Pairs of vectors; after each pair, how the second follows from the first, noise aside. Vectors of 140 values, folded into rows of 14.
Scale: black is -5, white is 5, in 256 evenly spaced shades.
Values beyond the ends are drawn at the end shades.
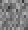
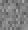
negated, shrunk.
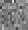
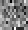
reversed, scaled up.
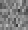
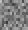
shuffled.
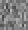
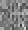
wrapped around, negated.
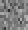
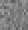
wrapped around, shrunk.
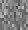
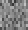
wrapped around, negated.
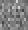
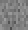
reversed, negated, shrunk.
